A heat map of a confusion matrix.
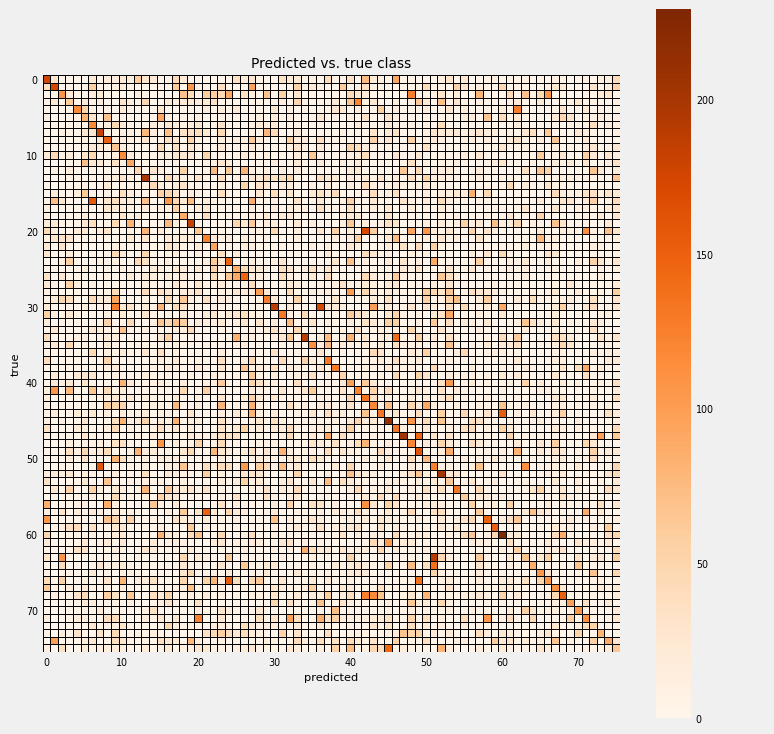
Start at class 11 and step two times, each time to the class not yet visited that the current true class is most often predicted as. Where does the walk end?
15
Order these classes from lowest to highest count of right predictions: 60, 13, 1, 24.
24, 1, 13, 60
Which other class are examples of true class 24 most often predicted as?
51
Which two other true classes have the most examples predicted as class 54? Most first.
29, 1
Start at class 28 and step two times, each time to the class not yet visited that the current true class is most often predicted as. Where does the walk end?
53
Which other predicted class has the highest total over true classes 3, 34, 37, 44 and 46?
60
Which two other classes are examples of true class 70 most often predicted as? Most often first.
38, 63
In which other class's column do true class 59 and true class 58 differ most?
0
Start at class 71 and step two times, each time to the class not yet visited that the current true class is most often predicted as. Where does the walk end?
42
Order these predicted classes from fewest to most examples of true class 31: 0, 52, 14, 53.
14, 52, 0, 53
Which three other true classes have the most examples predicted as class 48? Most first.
2, 45, 20
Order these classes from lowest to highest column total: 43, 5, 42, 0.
5, 43, 0, 42
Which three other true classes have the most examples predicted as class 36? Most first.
30, 71, 69
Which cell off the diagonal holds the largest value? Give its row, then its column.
63, 51
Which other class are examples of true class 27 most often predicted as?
3
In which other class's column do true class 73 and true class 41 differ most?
1
